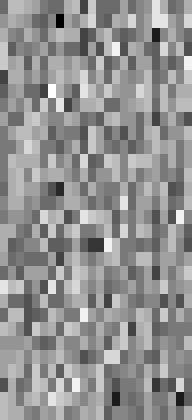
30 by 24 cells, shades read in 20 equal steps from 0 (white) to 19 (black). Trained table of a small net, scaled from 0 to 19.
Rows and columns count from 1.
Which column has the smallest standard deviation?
19
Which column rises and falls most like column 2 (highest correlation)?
3
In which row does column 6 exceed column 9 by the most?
21
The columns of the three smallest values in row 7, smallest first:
7, 11, 18
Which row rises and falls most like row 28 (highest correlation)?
20
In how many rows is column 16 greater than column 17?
11
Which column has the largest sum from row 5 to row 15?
1
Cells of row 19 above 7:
13
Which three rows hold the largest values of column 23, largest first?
29, 22, 14
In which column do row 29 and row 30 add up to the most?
23
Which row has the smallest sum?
12
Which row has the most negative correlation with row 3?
2
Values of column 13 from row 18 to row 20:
15 8 6
